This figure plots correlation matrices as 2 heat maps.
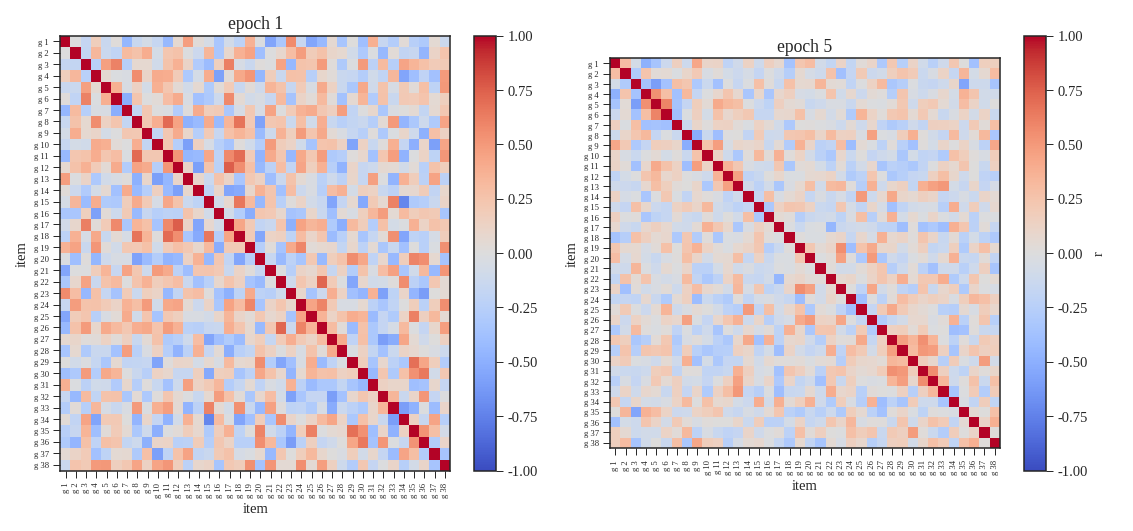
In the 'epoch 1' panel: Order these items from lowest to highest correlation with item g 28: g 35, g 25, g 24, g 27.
g 24, g 35, g 25, g 27
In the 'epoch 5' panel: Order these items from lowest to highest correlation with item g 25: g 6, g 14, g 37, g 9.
g 9, g 37, g 6, g 14
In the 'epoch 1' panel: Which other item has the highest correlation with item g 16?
g 32
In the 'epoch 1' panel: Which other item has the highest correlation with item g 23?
g 1
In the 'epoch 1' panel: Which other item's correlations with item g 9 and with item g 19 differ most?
g 22
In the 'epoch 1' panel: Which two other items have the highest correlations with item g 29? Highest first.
g 35, g 20
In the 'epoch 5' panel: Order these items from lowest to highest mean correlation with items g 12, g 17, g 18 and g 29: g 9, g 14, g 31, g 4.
g 9, g 14, g 31, g 4
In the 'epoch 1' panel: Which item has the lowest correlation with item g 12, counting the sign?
g 14
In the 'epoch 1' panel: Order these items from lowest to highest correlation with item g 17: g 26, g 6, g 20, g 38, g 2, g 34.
g 20, g 34, g 2, g 38, g 26, g 6
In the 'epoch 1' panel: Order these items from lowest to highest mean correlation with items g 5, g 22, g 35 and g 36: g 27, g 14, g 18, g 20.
g 18, g 14, g 27, g 20
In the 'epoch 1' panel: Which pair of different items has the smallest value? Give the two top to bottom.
g 15, g 34
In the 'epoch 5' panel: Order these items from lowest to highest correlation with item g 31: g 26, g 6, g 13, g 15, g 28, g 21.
g 21, g 15, g 26, g 6, g 13, g 28
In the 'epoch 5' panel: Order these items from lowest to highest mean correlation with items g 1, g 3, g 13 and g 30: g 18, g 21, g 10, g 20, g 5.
g 5, g 10, g 18, g 21, g 20
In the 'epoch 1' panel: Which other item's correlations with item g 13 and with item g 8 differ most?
g 11
